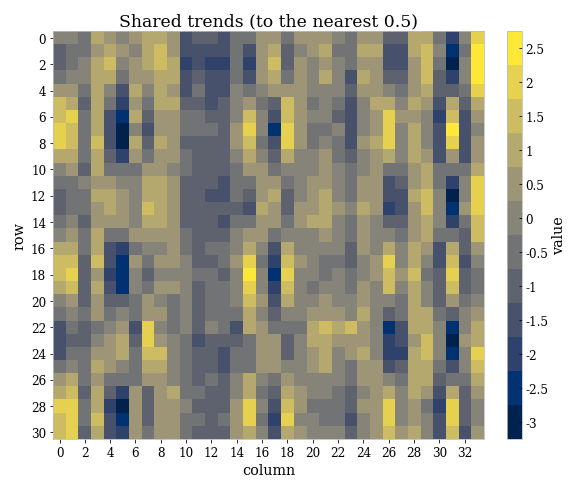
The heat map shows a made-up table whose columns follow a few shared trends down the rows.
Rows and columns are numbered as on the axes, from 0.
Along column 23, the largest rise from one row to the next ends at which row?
22
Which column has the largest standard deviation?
31
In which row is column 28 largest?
18
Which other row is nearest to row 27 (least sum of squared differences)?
9
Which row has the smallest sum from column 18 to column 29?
2
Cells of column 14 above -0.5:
17
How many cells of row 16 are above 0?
12
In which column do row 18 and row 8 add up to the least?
5
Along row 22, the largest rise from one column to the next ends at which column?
7
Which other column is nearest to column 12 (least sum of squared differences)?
13
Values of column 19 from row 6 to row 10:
0.5 0.5 0.5 0 0
